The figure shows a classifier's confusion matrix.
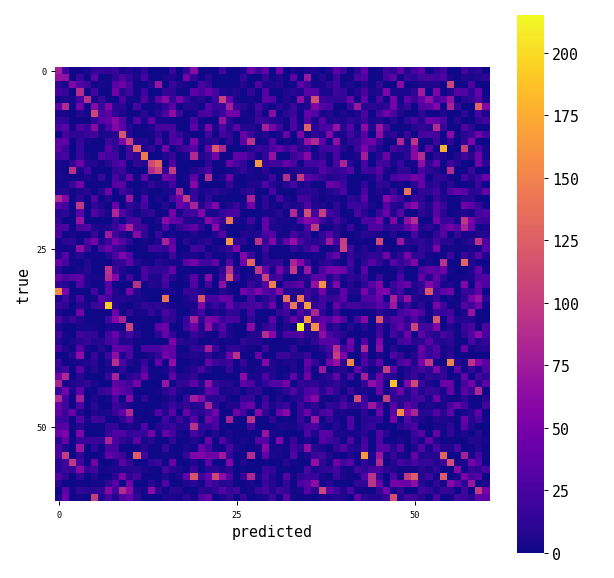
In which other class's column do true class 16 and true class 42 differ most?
46
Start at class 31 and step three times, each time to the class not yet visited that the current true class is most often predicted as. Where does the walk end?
3
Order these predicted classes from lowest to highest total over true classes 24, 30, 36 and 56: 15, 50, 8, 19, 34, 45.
8, 19, 50, 15, 45, 34
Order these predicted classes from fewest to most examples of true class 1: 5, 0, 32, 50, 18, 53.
32, 50, 53, 5, 18, 0
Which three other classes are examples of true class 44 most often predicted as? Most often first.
47, 50, 0
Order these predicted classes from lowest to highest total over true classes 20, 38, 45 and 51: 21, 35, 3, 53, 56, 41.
56, 21, 41, 53, 3, 35
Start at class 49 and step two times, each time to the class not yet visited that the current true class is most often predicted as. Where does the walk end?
57
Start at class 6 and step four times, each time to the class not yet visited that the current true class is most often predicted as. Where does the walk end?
29
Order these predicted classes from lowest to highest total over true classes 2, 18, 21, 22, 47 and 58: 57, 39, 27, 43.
39, 43, 27, 57
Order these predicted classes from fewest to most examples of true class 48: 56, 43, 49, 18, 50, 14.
56, 43, 14, 18, 49, 50
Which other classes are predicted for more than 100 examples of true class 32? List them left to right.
15, 20, 34
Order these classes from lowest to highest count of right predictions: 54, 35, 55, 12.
55, 54, 12, 35
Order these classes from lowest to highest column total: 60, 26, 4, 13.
4, 13, 26, 60
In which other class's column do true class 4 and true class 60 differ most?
36
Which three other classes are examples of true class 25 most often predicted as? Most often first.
40, 3, 53
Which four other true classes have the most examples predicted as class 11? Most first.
54, 30, 23, 44
